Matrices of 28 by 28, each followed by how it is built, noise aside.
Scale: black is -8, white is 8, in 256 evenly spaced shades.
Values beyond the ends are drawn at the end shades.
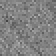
Toeplitz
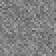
Toeplitz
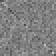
diagonal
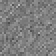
Hankel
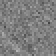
Toeplitz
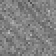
Toeplitz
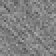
Toeplitz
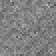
Hankel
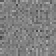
low rank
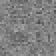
blocks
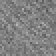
Toeplitz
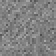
Hankel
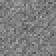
Hankel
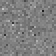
sparse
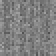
blocks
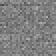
blocks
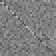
diagonal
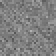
Toeplitz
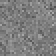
Toeplitz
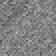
Hankel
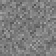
Hankel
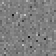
sparse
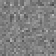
low rank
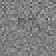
low rank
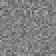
blocks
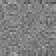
low rank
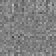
low rank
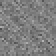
Toeplitz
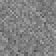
Toeplitz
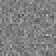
low rank
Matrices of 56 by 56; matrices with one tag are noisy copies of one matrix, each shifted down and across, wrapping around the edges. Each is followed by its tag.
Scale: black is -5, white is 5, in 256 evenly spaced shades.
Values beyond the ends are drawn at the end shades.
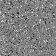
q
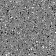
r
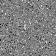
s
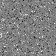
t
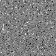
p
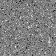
p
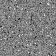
p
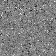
q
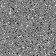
p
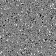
r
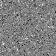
t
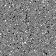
p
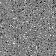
p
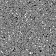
s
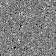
r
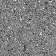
p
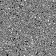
s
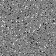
q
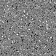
s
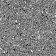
s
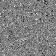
q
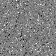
p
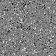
r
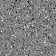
p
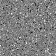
r
